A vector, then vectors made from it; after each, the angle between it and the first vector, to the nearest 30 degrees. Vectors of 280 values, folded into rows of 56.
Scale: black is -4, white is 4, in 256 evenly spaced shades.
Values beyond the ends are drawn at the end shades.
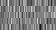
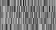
120 degrees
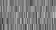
60 degrees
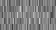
90 degrees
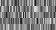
120 degrees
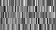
60 degrees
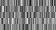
90 degrees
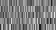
30 degrees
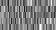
150 degrees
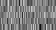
30 degrees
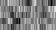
60 degrees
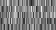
60 degrees
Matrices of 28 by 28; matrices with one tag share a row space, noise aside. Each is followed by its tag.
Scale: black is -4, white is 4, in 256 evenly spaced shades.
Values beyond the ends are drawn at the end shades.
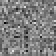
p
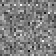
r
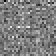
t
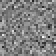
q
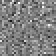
q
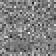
r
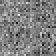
t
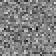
p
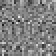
q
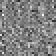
q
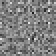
r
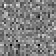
t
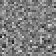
q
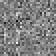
t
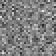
q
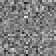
p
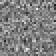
p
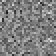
q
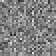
r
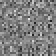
r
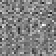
q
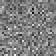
r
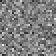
q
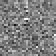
p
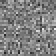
t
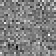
t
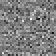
t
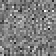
r
